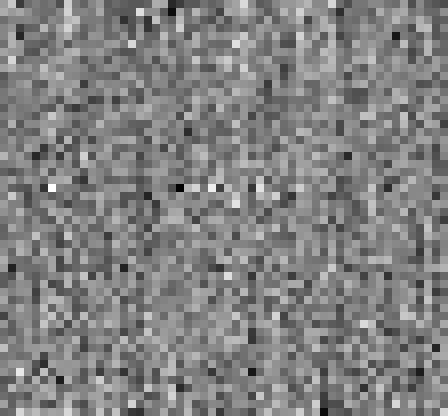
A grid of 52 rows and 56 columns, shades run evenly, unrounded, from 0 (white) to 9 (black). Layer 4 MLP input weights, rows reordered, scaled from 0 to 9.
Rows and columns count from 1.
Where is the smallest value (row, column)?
24, 7
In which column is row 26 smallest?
30
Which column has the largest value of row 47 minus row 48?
13
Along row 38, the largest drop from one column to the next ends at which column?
54
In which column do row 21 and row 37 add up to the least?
31
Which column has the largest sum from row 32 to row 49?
53
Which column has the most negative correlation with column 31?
15
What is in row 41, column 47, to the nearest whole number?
2
